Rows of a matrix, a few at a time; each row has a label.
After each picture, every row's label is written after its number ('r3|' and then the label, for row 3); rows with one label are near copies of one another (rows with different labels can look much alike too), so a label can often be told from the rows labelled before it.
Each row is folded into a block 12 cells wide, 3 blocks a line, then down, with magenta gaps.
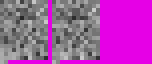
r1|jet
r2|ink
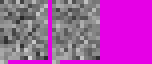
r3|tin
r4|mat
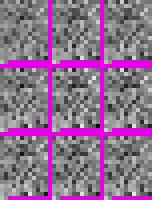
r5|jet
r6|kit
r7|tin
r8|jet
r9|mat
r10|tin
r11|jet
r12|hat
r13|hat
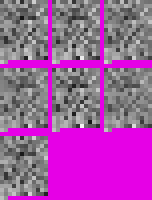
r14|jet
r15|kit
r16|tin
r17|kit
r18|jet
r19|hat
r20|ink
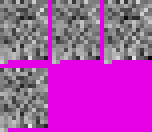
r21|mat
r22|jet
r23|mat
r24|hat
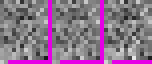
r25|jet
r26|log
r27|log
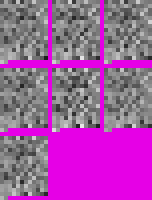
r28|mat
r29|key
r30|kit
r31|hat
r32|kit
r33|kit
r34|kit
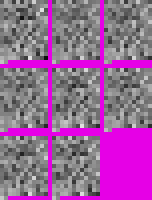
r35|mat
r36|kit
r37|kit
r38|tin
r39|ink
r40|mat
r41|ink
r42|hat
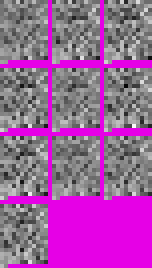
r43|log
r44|mat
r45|mat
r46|key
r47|ink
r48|hat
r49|hat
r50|ink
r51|hat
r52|tin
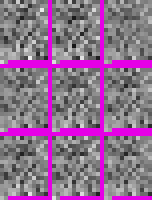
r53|tin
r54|tin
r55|hat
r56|jet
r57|kit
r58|jet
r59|ink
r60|hat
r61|jet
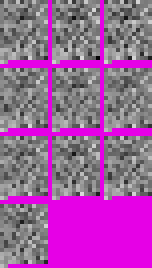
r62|tin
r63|mat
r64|jet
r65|tin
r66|hat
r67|kit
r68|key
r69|key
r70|tin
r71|jet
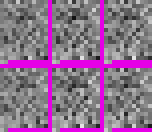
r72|hat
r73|ink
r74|key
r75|hat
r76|kit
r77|mat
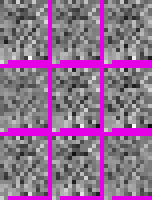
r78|kit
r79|ink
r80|kit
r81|log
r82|log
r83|log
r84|tin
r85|ink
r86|jet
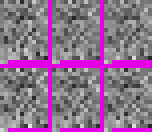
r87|jet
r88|key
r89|kit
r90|kit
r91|key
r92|ink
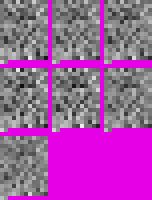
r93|hat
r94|log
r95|hat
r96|key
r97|log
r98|tin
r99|kit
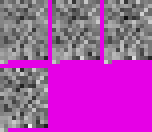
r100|jet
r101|log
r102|mat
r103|key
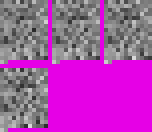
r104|jet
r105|jet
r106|hat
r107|jet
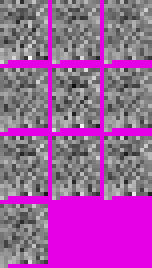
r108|kit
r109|mat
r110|mat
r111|hat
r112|key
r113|hat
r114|mat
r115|hat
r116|mat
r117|ink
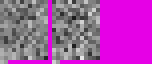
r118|hat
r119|key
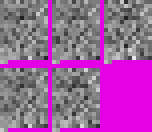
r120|mat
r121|jet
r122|tin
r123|kit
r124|ink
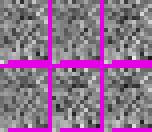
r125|log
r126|kit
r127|kit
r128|hat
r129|tin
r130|ink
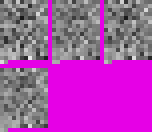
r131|hat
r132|log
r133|tin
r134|log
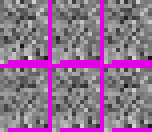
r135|hat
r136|jet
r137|jet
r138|log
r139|hat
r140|jet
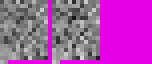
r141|tin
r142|jet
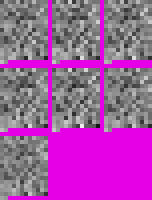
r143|jet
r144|tin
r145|log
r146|kit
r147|key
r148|jet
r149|log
